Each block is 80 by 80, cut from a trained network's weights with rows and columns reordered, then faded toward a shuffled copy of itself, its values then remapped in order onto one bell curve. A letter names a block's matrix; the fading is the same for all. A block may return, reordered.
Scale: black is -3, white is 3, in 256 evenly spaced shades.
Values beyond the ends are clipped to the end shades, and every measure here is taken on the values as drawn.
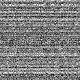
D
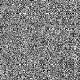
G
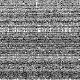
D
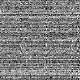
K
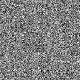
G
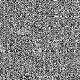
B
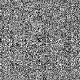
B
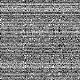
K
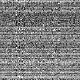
K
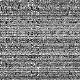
K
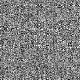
B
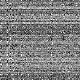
K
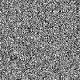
G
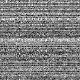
D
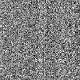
B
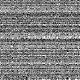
D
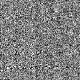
B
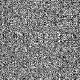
B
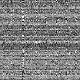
K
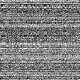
D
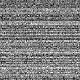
D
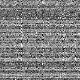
K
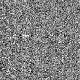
G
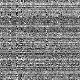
K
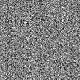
G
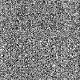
B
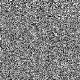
G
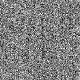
G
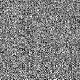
B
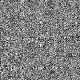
G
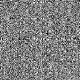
B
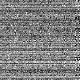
K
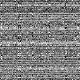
K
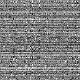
K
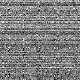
K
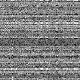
D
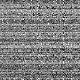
K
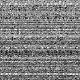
D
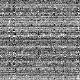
K
